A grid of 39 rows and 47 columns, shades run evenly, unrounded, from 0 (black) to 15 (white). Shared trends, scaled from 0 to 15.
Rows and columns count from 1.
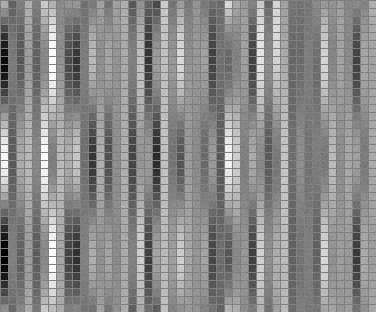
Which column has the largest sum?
7
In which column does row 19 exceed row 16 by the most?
1
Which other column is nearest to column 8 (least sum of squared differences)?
42
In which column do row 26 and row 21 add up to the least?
20
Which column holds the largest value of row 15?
6
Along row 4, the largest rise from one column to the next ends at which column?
33
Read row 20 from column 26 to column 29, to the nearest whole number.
6 9 5 14
